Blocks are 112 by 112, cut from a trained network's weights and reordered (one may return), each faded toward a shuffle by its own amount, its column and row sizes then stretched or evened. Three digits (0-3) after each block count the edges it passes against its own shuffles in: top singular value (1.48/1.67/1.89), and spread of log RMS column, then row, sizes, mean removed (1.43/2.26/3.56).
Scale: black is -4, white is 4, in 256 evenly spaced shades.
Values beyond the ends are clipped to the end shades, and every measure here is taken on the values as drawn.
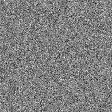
0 0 0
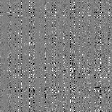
2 3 2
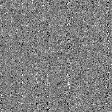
0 2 1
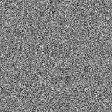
2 1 0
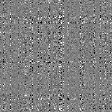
2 3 2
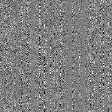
0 3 0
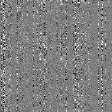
1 3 1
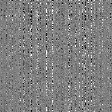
2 3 1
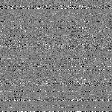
1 1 3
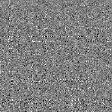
2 2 2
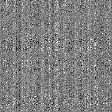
3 2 2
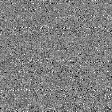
0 1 2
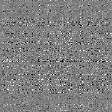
1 2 3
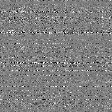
0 1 3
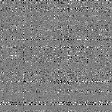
1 2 3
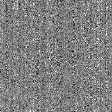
1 2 1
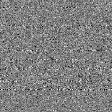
1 0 2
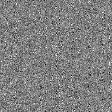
0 2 0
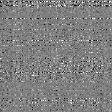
1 1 3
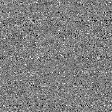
1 1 2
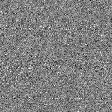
2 0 1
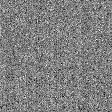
0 0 0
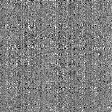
3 2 2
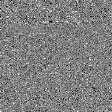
0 1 2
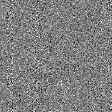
0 2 0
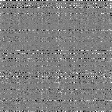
3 1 3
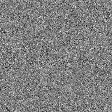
0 0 1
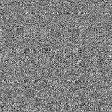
2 0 2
